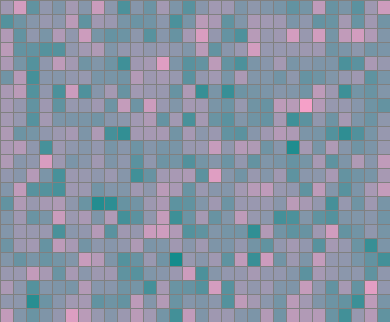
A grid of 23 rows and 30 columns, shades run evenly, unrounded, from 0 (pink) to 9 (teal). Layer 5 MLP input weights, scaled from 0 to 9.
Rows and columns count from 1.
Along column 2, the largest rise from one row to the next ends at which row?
2
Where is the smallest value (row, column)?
8, 24
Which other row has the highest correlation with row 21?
22
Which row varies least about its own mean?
6
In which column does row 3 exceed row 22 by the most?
19
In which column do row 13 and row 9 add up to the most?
23
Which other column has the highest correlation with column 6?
15
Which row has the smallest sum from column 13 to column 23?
14
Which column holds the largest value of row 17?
20
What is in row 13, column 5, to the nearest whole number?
7
